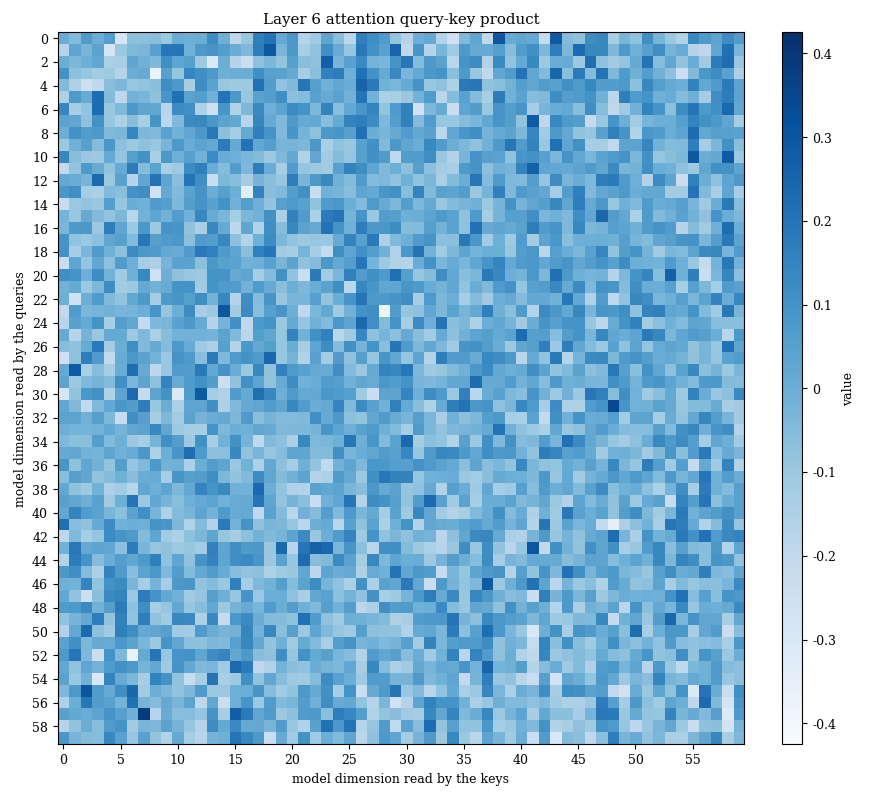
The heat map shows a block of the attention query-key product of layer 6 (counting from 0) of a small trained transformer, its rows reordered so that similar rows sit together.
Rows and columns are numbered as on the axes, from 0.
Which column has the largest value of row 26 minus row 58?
58
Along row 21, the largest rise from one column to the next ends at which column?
26
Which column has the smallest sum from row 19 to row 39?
4
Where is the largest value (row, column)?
57, 7
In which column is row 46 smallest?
32
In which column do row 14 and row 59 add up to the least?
18
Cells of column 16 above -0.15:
54
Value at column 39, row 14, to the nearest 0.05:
0.1
